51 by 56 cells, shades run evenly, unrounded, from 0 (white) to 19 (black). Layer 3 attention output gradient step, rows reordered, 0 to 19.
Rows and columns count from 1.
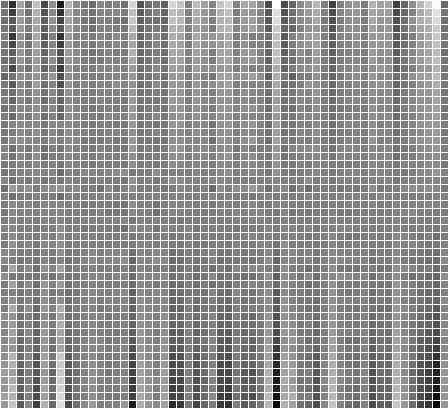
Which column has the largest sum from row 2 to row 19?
8
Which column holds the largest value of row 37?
35
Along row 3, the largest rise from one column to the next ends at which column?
36
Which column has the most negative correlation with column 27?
4
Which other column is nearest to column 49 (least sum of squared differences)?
48
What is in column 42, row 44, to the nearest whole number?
7
